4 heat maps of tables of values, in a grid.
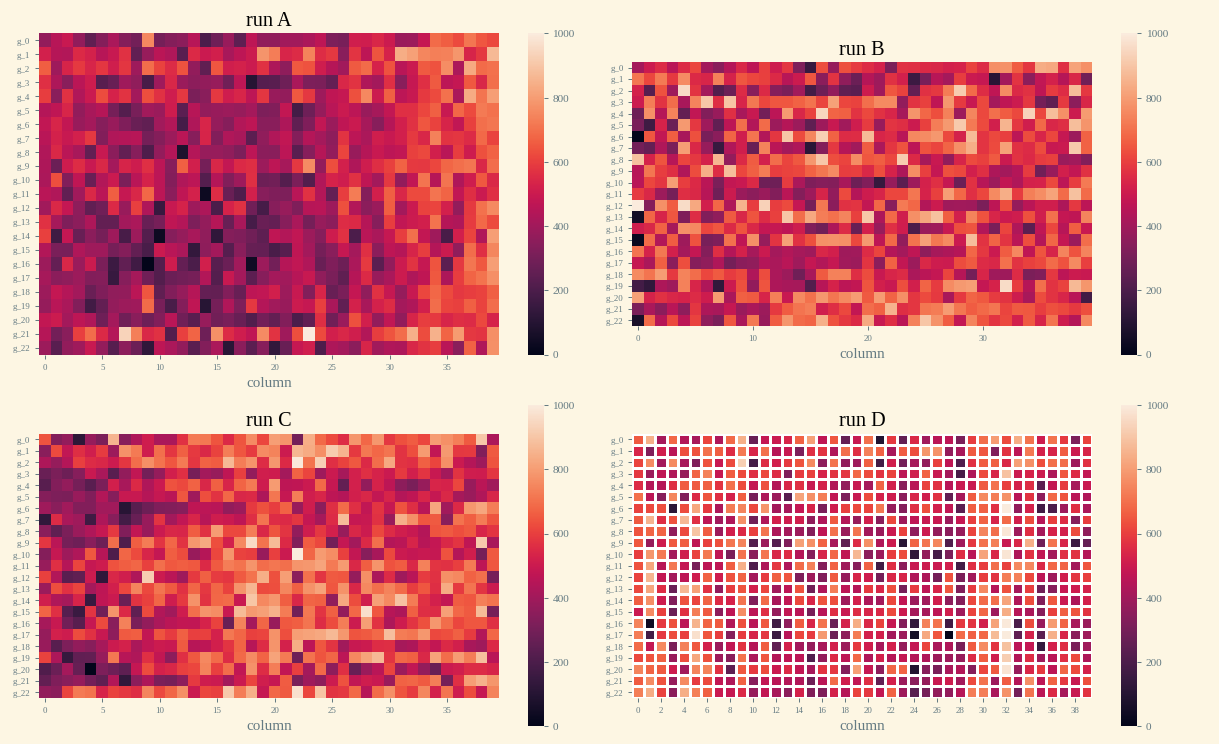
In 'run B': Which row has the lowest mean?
g_10
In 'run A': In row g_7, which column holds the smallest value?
18
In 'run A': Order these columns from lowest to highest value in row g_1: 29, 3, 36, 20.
3, 29, 20, 36
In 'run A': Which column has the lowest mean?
14
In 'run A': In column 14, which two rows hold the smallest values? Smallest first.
g_11, g_19
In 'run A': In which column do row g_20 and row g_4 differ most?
22
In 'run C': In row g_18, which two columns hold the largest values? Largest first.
22, 20
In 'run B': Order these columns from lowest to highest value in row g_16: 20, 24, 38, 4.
4, 24, 20, 38
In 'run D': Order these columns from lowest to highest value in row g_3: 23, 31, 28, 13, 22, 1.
28, 13, 1, 23, 31, 22
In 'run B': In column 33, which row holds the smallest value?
g_12
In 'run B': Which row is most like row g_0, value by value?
g_11
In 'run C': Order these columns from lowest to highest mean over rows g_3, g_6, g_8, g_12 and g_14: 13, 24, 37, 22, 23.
22, 24, 13, 23, 37
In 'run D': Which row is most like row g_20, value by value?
g_10
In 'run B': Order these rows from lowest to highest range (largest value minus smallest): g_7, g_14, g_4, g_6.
g_14, g_4, g_7, g_6
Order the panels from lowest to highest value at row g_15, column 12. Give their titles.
run D, run A, run C, run B
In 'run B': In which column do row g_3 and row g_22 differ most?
6
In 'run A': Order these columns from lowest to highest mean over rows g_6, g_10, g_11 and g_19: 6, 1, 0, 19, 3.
19, 3, 0, 6, 1
